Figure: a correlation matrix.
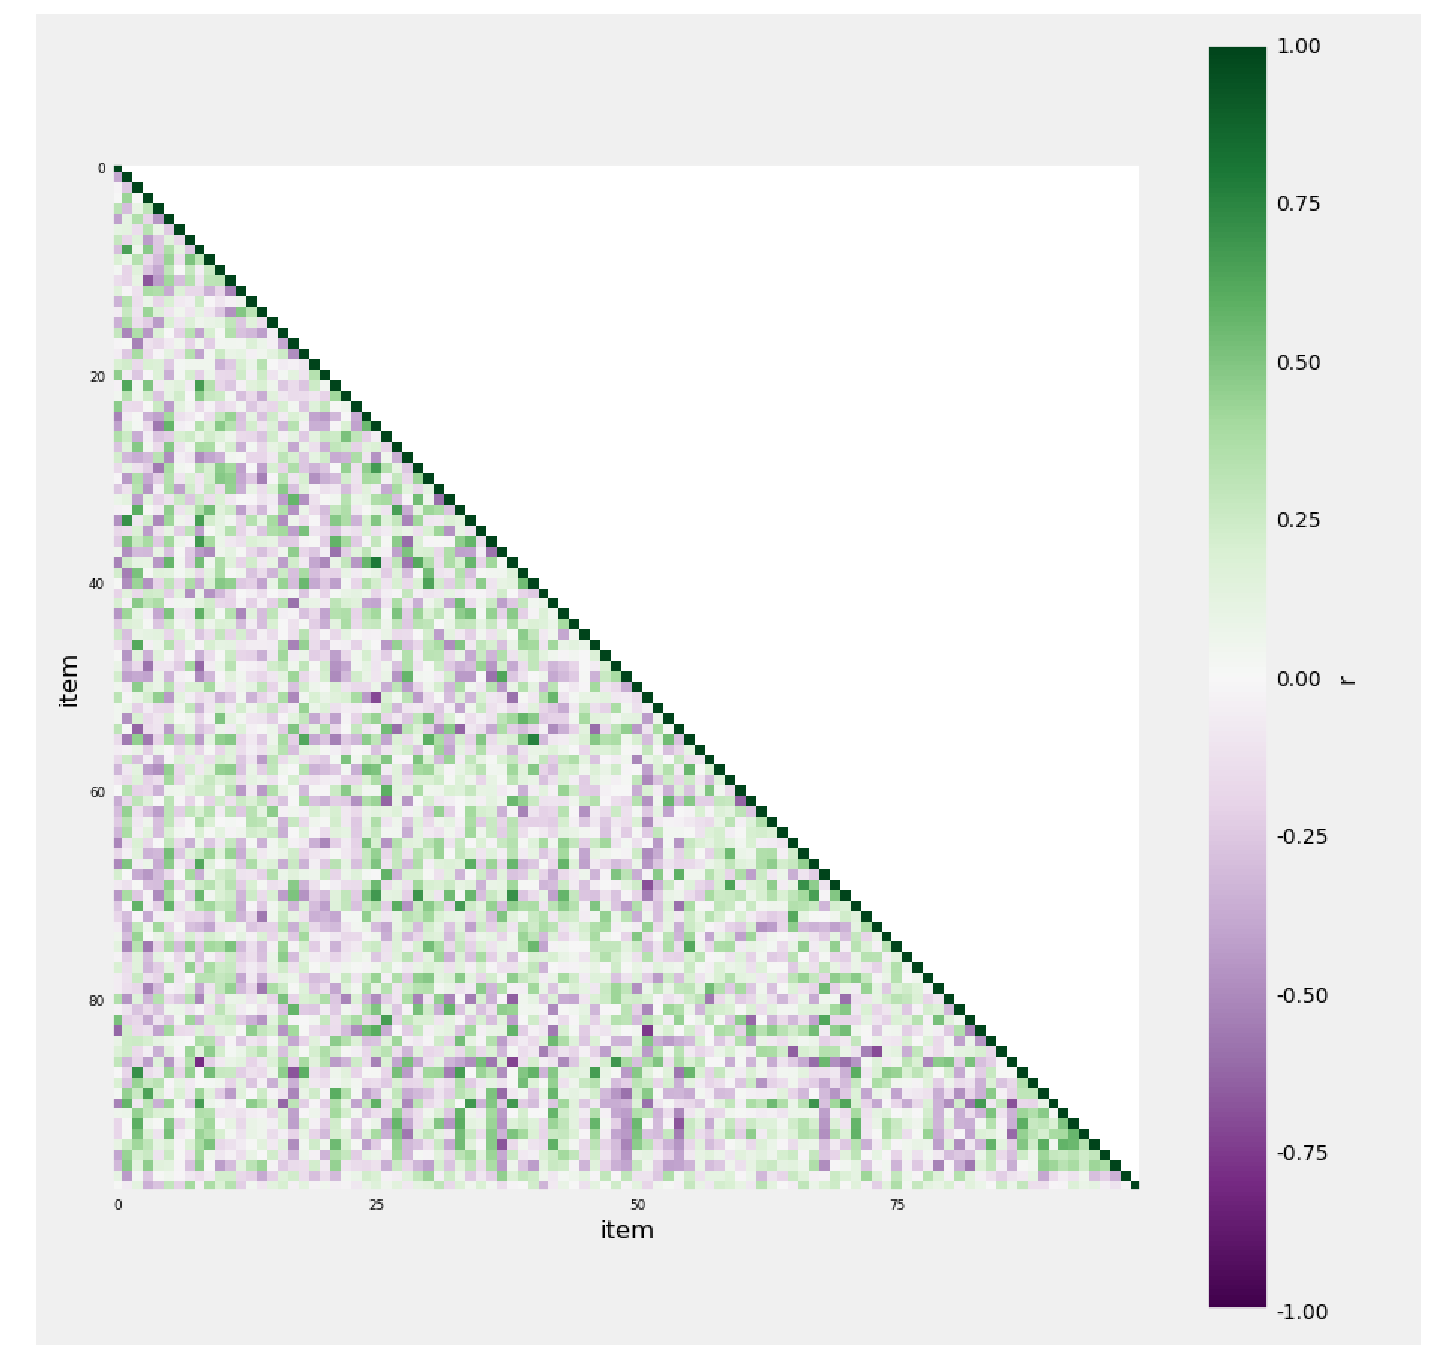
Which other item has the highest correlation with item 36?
8
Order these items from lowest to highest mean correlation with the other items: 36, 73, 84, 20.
20, 73, 84, 36
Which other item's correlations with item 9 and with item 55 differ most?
21
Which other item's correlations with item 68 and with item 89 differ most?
3
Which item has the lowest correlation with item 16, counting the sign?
90
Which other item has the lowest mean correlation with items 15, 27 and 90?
0
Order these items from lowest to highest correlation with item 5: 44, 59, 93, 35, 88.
88, 35, 44, 59, 93
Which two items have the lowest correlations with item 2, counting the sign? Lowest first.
54, 17
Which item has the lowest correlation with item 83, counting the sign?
51
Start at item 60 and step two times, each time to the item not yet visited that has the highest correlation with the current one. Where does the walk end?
82
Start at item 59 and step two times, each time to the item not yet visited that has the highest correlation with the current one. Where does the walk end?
66
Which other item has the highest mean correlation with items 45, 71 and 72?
30
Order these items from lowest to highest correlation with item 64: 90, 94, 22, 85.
94, 22, 85, 90
